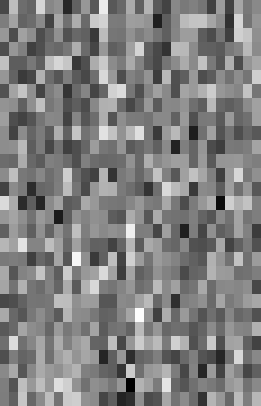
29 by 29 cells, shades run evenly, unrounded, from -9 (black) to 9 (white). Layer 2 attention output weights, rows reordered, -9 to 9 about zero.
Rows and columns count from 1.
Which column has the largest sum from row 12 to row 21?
15
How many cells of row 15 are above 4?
3
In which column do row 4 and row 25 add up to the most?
16
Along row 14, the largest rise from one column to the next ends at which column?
19
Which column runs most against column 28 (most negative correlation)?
5
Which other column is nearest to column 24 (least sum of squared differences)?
13
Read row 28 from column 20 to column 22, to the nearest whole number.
-2 -3 -1
